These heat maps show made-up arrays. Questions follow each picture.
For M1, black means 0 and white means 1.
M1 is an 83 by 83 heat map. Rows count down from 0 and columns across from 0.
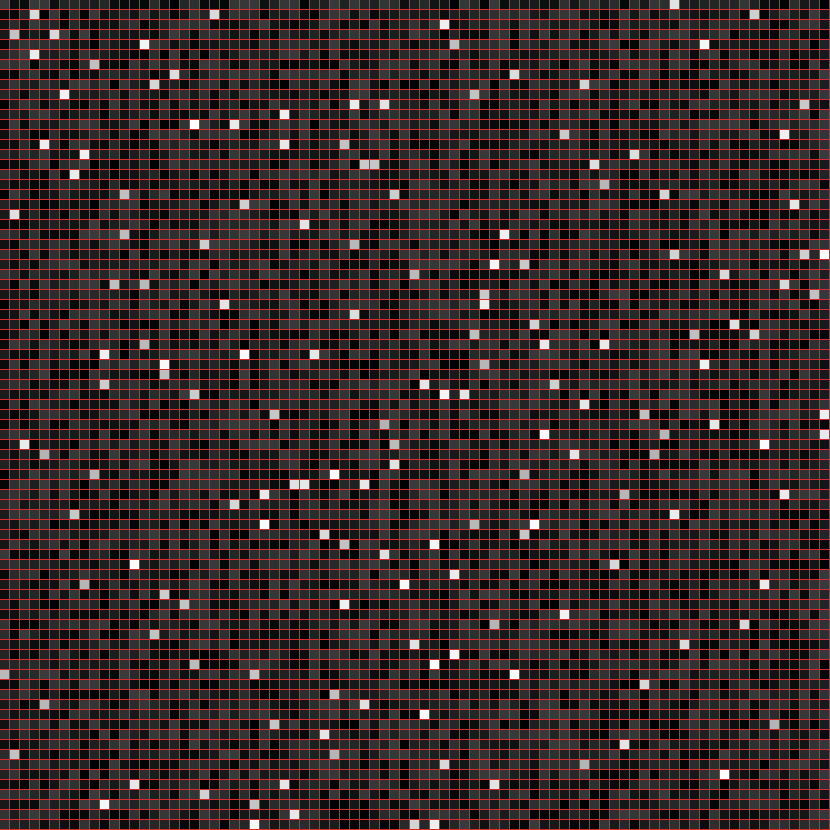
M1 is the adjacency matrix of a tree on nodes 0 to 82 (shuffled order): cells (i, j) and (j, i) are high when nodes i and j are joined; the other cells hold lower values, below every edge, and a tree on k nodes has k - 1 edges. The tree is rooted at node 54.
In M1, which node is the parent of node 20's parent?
35
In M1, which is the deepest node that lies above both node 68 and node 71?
82
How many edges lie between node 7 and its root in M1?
6
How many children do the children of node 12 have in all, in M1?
1
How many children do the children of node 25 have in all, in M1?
3
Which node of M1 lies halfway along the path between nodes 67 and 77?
41
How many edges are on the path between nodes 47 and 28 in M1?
5
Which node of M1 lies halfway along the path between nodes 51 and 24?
80
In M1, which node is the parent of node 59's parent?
36
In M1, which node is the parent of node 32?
53
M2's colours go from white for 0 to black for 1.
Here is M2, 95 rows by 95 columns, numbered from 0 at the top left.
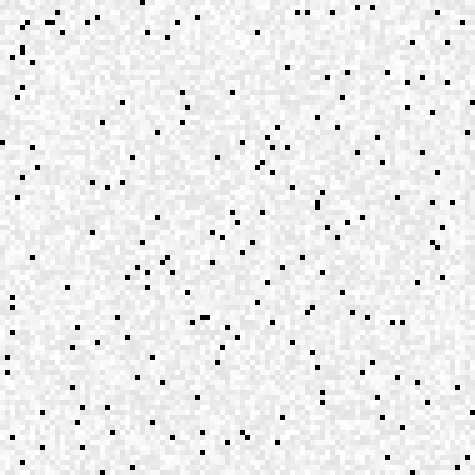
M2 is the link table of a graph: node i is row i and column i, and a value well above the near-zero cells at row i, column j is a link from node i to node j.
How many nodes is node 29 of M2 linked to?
3
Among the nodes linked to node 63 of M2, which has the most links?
node 40
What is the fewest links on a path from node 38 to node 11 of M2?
6
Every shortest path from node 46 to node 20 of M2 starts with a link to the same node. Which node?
node 18
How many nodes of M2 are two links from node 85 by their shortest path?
1
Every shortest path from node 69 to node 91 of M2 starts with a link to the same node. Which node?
node 14
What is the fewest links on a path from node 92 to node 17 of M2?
2
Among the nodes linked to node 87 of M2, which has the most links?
node 2
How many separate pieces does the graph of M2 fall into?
5
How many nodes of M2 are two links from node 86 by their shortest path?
4
